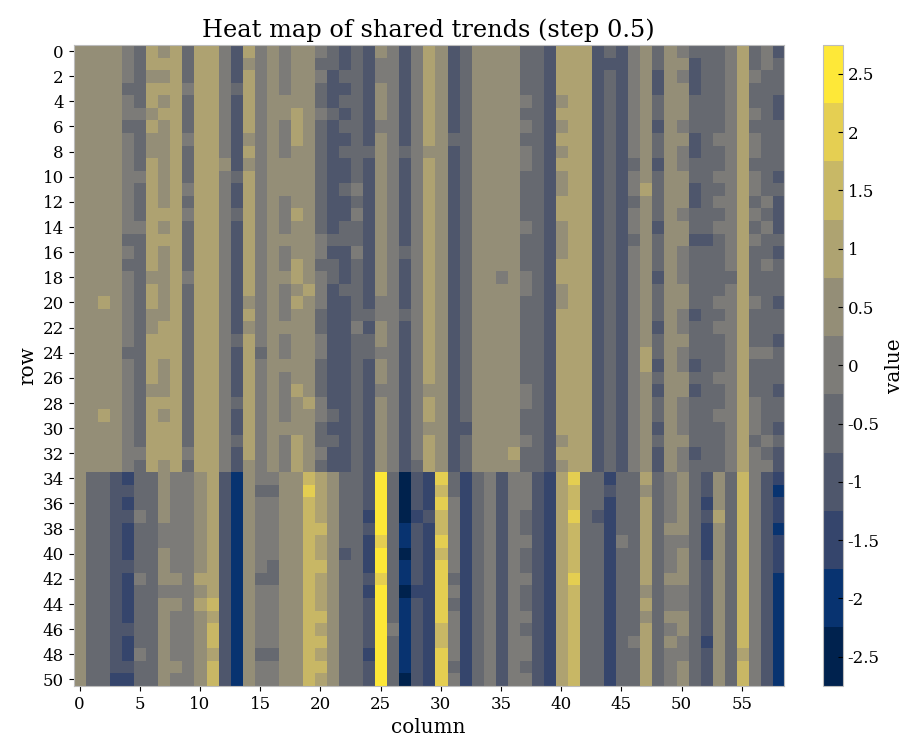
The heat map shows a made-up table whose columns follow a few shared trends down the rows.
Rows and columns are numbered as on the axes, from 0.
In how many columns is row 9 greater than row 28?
2
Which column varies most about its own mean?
29
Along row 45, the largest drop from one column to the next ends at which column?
26
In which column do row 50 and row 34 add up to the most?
25
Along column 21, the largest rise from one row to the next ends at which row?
34
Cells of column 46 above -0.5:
32
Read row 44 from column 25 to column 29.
2.5 -0.5 -2 -1 -1.5
